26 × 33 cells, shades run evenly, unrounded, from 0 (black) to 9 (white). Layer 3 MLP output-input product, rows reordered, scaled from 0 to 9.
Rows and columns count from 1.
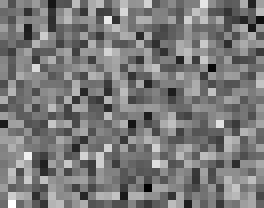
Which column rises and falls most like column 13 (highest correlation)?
4
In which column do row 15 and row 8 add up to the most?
14
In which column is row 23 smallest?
25
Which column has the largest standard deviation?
19
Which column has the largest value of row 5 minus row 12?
11
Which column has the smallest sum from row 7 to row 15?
32
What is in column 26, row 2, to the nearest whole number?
6
